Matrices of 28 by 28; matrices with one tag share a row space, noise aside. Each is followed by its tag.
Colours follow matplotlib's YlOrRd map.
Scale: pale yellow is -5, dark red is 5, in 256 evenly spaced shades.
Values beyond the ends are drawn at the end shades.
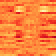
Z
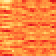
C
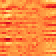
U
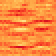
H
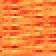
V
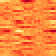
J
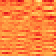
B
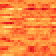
C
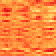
B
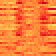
Z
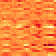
B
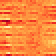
U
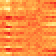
U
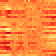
U
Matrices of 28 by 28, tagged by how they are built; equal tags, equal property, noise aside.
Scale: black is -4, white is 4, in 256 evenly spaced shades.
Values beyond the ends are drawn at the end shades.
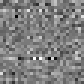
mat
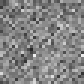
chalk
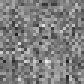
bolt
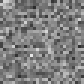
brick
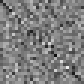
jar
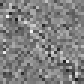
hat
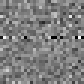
mat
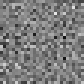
bolt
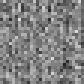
brick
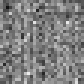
brick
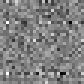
mat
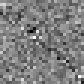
hat
